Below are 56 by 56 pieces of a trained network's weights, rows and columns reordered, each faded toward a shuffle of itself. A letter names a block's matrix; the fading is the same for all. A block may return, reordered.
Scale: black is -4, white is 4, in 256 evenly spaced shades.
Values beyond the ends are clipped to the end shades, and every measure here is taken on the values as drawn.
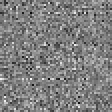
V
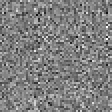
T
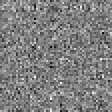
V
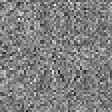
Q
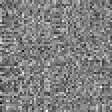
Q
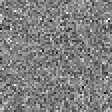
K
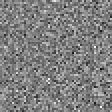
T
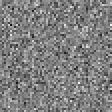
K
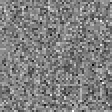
K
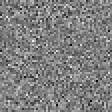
K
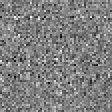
V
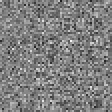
Q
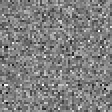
V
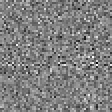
V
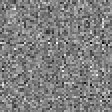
T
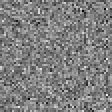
K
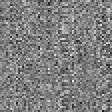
Q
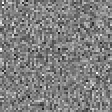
T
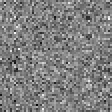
T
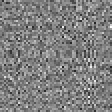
Q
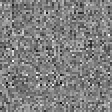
T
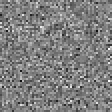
V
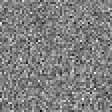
K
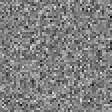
K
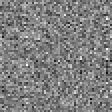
T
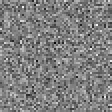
T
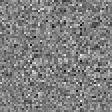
V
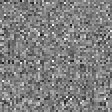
V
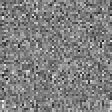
T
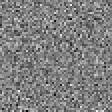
K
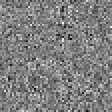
V
